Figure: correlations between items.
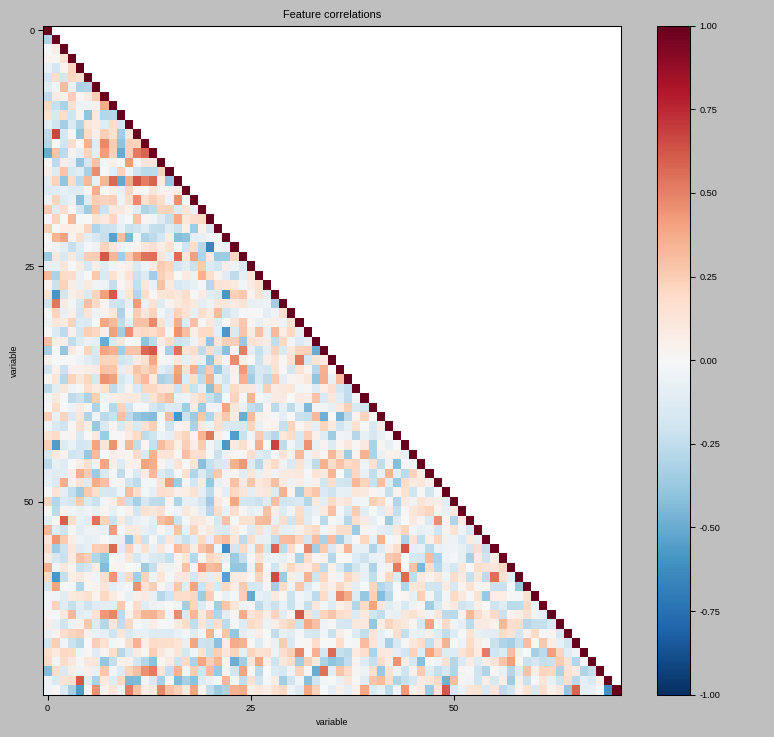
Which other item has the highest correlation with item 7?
24
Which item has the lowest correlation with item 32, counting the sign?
22
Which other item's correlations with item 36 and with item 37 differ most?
45
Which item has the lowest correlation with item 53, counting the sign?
38
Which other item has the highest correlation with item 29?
1
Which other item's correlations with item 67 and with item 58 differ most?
28
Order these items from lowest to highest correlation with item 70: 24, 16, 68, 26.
68, 26, 16, 24
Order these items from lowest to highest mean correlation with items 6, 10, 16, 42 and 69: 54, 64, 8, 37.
54, 64, 37, 8
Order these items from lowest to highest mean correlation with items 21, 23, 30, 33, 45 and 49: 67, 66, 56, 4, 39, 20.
20, 4, 56, 67, 39, 66
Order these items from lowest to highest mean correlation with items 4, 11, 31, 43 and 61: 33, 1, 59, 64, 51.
51, 33, 64, 59, 1
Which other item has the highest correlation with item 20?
43
